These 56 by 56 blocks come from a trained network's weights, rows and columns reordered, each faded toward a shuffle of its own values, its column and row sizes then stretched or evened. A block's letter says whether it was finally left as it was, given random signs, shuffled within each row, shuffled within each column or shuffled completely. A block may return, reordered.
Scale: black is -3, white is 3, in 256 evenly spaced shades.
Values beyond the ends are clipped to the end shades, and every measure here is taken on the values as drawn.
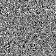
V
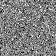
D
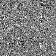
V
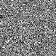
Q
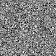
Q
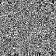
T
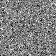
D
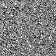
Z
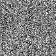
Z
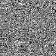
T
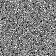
D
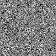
V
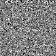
V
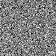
Q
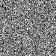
Z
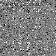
V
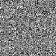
T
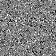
Q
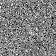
D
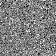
D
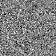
Q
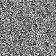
V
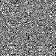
T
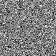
D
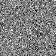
Z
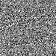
Q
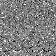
Q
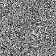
Z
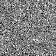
Q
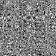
T
